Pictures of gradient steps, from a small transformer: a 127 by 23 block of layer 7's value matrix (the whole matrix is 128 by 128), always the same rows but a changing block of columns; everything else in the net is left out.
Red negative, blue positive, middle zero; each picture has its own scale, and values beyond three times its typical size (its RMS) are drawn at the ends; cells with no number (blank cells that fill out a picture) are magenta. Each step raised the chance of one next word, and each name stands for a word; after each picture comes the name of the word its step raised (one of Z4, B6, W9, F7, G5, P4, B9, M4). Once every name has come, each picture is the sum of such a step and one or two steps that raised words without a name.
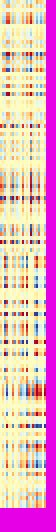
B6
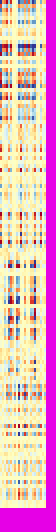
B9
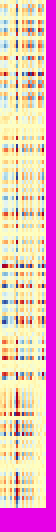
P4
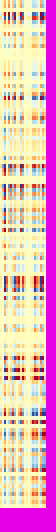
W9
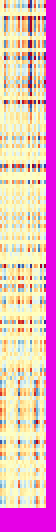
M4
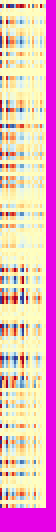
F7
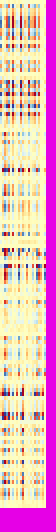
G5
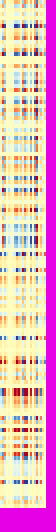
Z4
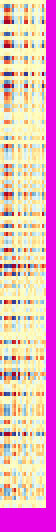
P4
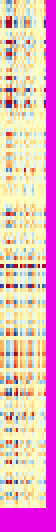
G5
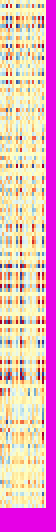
Z4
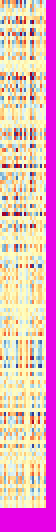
P4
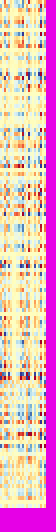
P4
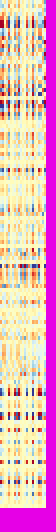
G5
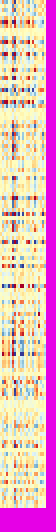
B6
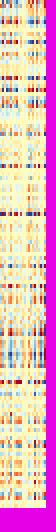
F7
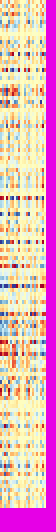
B6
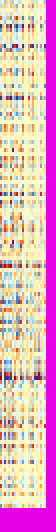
B9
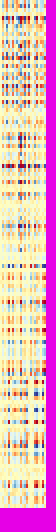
M4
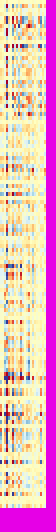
G5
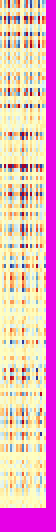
W9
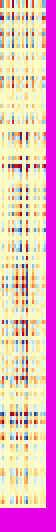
W9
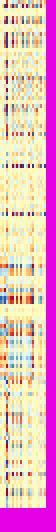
F7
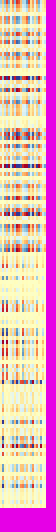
M4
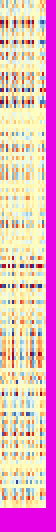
P4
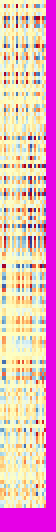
Z4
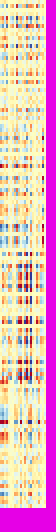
Z4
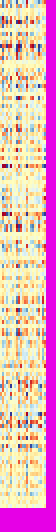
B9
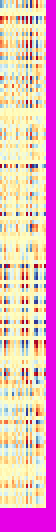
M4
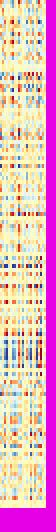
P4
